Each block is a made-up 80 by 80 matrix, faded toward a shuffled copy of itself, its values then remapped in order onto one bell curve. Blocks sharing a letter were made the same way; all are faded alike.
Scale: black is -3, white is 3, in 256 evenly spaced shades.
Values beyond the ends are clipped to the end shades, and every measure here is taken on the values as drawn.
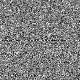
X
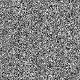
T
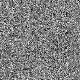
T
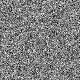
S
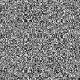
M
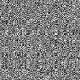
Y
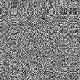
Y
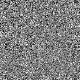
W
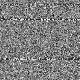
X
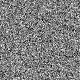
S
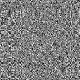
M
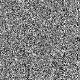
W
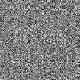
M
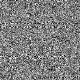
W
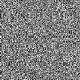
M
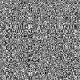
Y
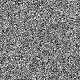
S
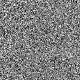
T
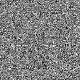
X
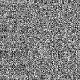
M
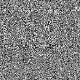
W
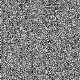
T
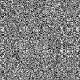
M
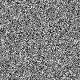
S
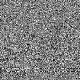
X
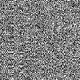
M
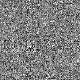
W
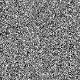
W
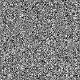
W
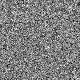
S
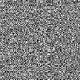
Y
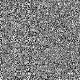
W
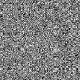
M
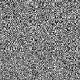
M
